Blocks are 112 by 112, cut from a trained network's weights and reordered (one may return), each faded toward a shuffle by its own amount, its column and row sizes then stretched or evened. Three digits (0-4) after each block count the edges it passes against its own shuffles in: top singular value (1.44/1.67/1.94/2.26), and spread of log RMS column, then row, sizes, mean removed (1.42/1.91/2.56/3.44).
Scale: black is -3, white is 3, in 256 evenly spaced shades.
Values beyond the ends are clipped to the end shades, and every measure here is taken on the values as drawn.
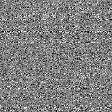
3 0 3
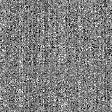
2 0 2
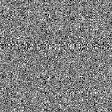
3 2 2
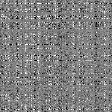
3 3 4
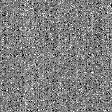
1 1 2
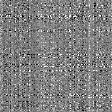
3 3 4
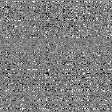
0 2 4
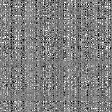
4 4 4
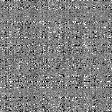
1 2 4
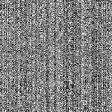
4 1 1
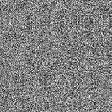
3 1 0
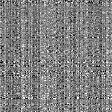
4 0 4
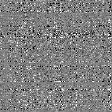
0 3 4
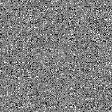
0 3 3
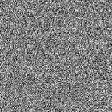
4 1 1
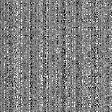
4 4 3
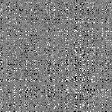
0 4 4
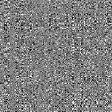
3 3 3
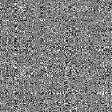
3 3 3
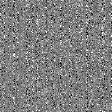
0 4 1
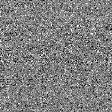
0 1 2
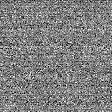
1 0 2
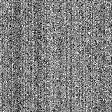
3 0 0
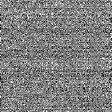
2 3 1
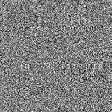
3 1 0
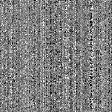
4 3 2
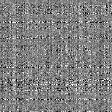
3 1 4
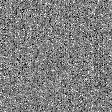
0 0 0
